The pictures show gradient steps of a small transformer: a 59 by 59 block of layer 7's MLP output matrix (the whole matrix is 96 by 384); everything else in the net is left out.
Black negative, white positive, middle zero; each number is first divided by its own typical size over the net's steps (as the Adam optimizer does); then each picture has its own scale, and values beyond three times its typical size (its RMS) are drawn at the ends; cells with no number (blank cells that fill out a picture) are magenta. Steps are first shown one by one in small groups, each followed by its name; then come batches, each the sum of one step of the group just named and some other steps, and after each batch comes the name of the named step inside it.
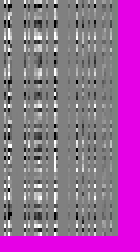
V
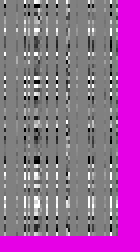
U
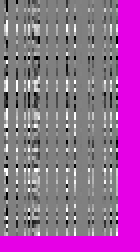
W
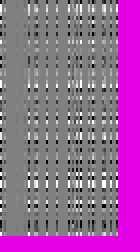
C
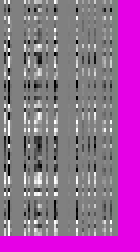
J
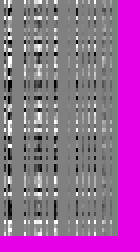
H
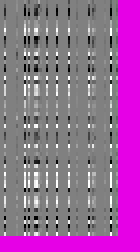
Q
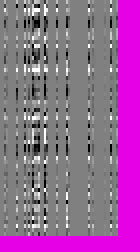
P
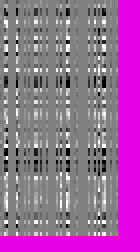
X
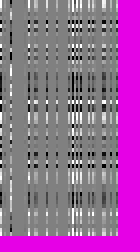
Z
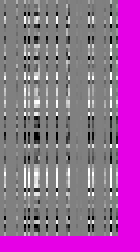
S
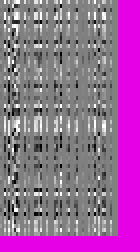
J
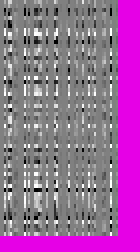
Q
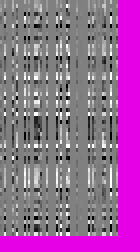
S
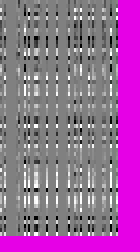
Q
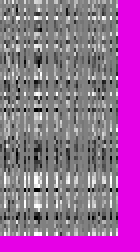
J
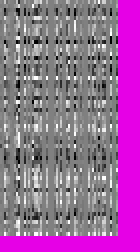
Q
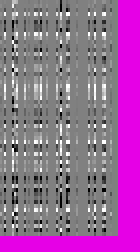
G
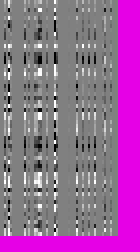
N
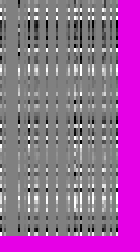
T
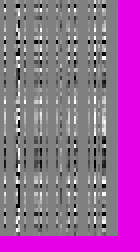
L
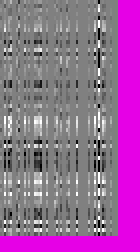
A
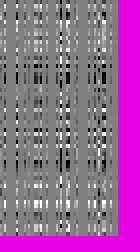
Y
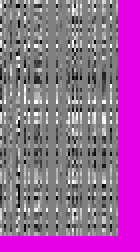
L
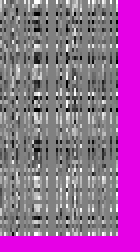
T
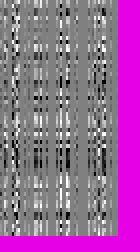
Y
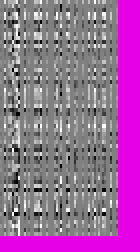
G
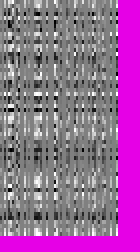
N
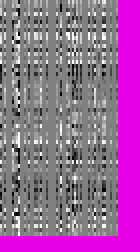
G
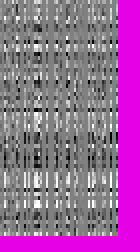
N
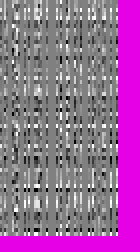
T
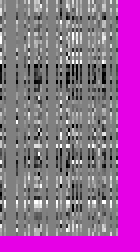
Y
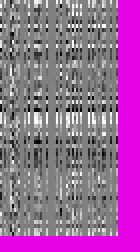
A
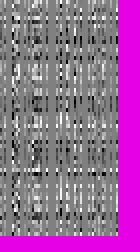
T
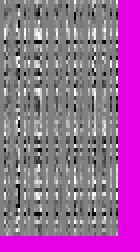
L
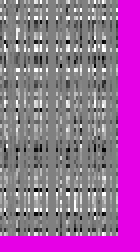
T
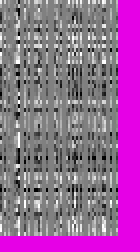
N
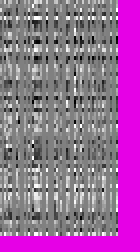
T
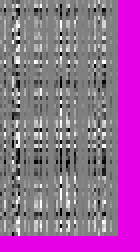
Y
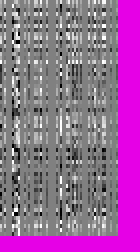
G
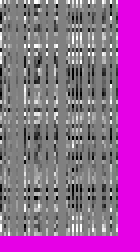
N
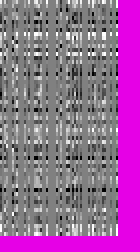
G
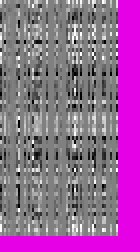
L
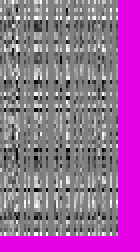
T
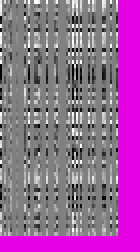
N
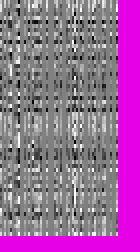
T
